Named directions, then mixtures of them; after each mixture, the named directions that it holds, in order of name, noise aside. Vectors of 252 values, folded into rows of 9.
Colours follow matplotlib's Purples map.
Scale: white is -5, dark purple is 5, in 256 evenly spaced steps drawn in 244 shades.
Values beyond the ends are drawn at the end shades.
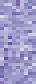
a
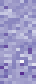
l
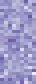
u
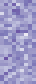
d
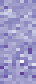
l.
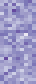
d.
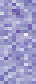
d.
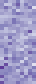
a, l.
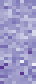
a, l.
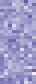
u.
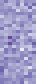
a, u.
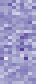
a, d.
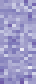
a, u.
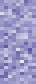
d, l.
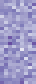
a, u.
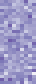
u.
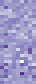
l.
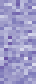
a.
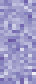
u.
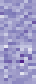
a, l.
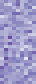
a.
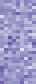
a, u.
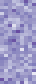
d, u.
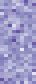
d, u.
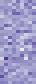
a, d.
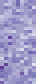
a, l.
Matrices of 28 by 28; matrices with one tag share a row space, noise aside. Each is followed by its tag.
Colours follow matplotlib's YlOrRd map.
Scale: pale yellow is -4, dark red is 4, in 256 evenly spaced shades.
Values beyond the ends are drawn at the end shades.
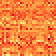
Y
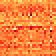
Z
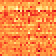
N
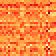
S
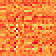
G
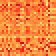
S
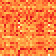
Y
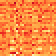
G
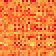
N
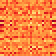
Z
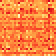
Y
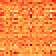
Z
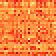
N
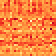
Z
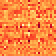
N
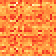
G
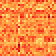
Y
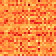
N
